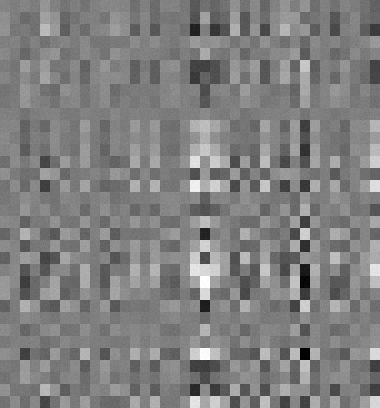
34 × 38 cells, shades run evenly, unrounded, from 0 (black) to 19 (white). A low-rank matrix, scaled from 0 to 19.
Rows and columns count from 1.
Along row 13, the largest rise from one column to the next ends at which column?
32
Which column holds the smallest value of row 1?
20
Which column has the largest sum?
21
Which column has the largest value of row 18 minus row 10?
31
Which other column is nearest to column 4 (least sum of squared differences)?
8
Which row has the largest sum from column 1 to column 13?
3
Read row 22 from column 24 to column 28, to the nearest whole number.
6 14 9 12 8
